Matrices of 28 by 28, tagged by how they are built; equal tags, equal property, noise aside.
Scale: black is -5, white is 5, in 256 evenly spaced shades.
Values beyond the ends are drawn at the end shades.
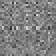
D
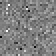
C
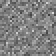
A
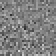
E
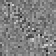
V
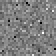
C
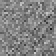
A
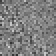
E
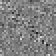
V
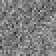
A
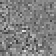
E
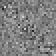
V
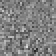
E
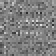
D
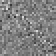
V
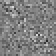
V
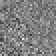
E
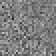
E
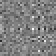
D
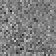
E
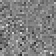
E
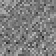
A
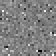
C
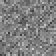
A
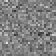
D
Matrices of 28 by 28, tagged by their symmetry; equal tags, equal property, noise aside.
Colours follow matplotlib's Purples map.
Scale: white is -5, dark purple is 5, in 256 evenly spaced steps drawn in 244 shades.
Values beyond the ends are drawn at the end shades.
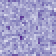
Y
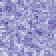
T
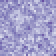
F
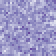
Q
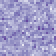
T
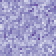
F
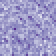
Q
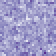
T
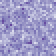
T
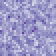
Q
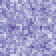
Y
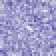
Q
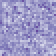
F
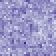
Y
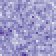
Q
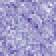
Q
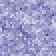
Q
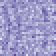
Y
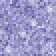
F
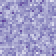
F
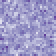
T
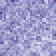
F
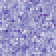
Q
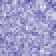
Q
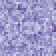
Y
